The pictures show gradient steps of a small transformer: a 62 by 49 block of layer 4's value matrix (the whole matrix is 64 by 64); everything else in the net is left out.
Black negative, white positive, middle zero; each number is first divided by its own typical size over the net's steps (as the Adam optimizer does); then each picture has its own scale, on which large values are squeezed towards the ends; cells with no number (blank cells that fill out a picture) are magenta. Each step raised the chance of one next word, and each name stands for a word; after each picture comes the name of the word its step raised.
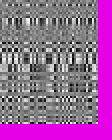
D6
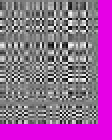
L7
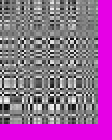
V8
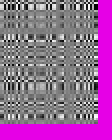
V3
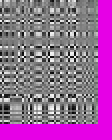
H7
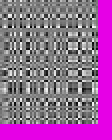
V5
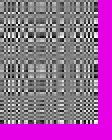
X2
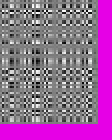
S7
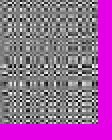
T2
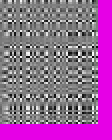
H7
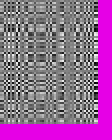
T2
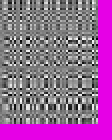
V8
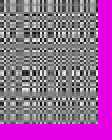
V5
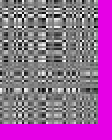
V5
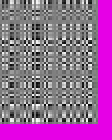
V8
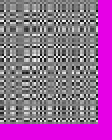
H7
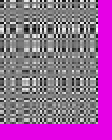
X2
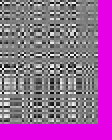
T2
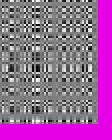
X2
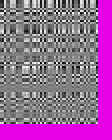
L7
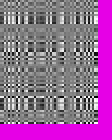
D6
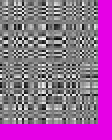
V8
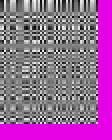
V8
